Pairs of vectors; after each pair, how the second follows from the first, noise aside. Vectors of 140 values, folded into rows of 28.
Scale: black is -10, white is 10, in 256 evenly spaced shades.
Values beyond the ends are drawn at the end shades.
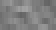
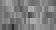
wrapped around, negated, scaled up.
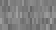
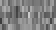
negated, scaled up.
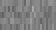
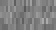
reversed, negated.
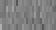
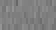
shrunk.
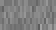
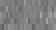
wrapped around, partly zeroed.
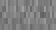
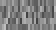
wrapped around, negated, scaled up.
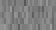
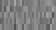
shuffled.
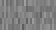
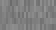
wrapped around, negated, shrunk.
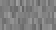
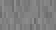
reversed, negated, shrunk.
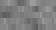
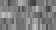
negated, scaled up.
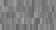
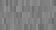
reversed, negated, shrunk.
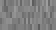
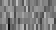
reversed, negated, scaled up.
